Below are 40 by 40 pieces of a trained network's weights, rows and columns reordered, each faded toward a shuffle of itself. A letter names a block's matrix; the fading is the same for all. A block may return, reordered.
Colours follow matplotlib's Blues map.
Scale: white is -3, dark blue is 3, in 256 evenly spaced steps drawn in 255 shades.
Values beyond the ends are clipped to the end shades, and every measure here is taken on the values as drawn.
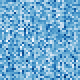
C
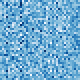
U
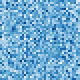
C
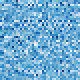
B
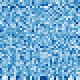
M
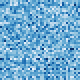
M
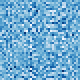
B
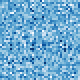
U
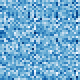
B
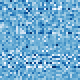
B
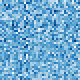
U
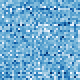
B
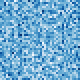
C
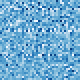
B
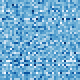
B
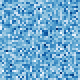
C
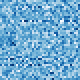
M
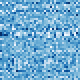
B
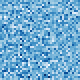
U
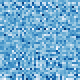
B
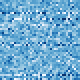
B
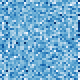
U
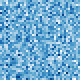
U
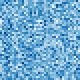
C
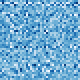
B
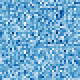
U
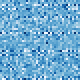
B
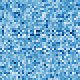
M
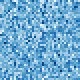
U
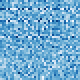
M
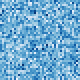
C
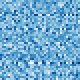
M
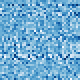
B
